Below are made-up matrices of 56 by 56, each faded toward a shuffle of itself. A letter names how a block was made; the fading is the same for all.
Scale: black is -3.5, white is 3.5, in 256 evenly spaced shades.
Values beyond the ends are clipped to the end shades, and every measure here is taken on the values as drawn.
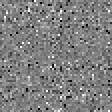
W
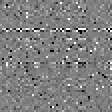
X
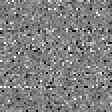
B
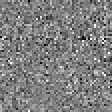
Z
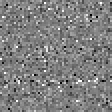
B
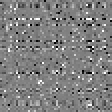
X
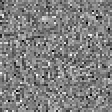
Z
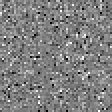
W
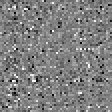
W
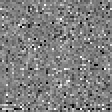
W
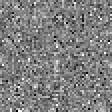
Z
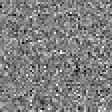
Z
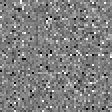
W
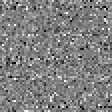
B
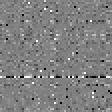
X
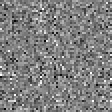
Z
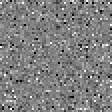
W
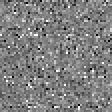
B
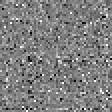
W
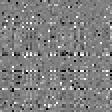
X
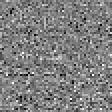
Z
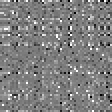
X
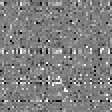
X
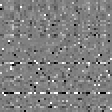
X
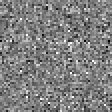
Z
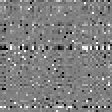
X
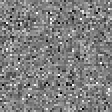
Z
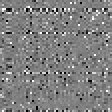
X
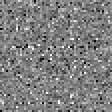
B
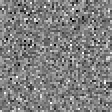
Z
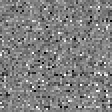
B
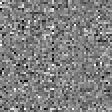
Z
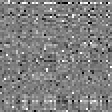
X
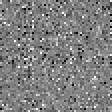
W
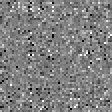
W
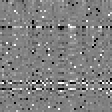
X
